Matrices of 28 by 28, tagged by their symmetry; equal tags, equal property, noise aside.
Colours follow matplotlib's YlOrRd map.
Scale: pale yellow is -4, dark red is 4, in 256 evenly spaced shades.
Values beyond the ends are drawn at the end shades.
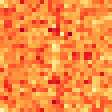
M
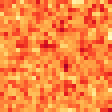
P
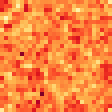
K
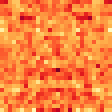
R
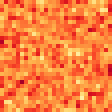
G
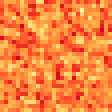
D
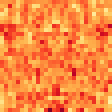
R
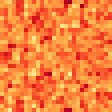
M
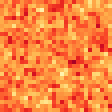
D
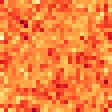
K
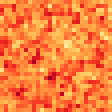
P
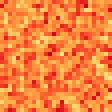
K
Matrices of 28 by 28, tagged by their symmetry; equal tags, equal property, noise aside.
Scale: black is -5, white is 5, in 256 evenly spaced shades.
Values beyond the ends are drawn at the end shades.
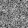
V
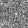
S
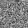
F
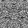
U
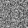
S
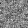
V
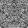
U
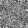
V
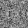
S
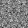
U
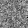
V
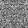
U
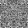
U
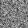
F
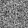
S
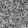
F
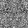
U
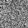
F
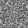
V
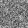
V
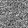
V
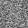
V
